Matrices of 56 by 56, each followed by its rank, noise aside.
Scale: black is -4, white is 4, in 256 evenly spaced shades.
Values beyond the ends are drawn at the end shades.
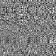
six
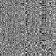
four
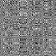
five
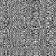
six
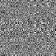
five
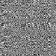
six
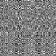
five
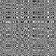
two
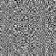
six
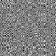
five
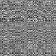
four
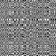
three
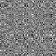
four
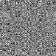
six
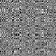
three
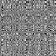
five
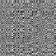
four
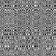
three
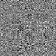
six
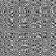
three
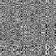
four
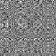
four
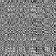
three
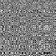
four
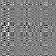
two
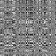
two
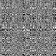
three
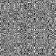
five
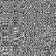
six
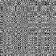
five
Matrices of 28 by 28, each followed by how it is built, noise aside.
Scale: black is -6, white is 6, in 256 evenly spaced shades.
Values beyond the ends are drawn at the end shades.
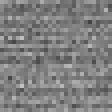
blocks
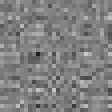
low rank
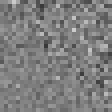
upper triangular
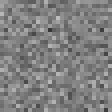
repeating rows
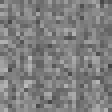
blocks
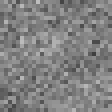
smooth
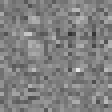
low rank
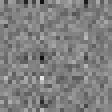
low rank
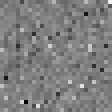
sparse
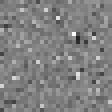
sparse
